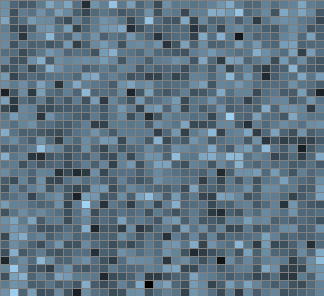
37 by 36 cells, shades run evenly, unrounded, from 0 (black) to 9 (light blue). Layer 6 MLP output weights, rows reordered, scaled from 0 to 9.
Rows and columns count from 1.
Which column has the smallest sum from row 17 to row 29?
8
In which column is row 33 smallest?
25
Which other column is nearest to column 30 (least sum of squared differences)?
20
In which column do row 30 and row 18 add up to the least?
19
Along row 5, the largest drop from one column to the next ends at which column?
27
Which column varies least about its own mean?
31
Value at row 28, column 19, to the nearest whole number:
6
